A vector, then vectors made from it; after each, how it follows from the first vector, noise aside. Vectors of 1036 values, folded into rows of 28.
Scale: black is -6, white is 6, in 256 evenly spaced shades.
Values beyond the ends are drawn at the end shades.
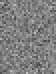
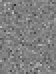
negated, partly zeroed.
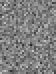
negated.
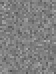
negated, shrunk.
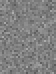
negated, shrunk.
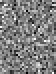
negated, scaled up.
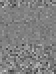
negated, partly zeroed.
